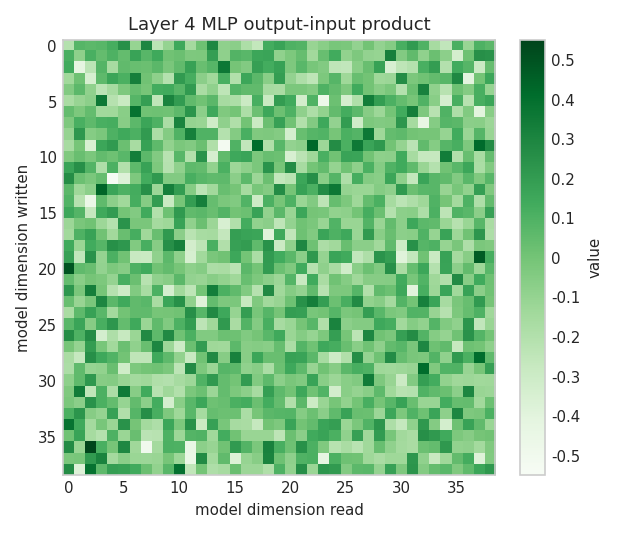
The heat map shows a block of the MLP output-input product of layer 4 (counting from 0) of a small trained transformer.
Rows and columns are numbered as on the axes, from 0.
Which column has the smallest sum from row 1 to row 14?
2
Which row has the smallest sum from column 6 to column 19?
16
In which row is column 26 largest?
9
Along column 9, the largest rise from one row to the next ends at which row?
23
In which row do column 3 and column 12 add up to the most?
37
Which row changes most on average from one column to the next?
5
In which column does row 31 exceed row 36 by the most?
7
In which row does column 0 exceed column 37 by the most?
20
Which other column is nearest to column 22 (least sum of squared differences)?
28
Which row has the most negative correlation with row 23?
32
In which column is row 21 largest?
35
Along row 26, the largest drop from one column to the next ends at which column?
3
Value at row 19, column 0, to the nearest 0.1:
0.2
